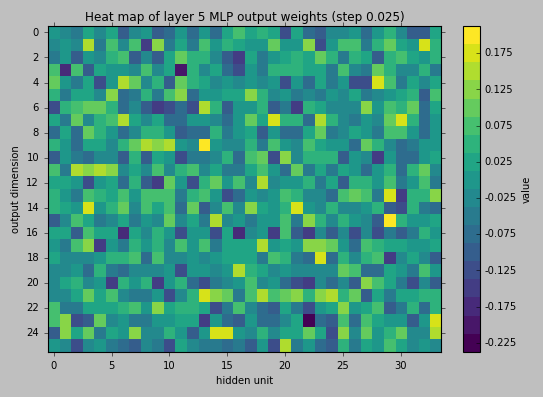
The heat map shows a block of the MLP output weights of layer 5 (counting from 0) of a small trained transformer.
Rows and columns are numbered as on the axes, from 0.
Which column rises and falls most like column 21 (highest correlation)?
12
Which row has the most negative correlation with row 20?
21
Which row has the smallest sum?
16
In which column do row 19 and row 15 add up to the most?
29
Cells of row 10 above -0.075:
23
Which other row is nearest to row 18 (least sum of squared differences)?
22
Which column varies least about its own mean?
17
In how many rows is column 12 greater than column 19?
12
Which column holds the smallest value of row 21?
10
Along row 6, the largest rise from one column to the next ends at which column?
13
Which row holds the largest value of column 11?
5
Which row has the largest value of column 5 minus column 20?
11
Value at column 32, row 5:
-0.1
